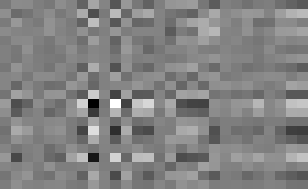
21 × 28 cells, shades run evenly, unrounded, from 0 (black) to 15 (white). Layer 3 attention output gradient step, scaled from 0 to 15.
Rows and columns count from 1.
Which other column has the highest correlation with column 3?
12
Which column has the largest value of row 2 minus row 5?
11
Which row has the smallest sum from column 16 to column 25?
20
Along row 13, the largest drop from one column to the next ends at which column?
9
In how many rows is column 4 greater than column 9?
8
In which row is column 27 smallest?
15
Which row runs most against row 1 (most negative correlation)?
2
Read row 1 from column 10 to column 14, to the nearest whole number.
8 5 9 7 6
